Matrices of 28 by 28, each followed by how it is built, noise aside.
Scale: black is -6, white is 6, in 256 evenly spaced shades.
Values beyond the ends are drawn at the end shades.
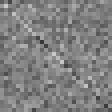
diagonal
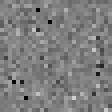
sparse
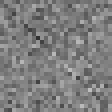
diagonal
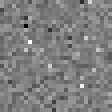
sparse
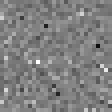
sparse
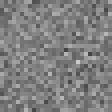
noise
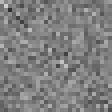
diagonal
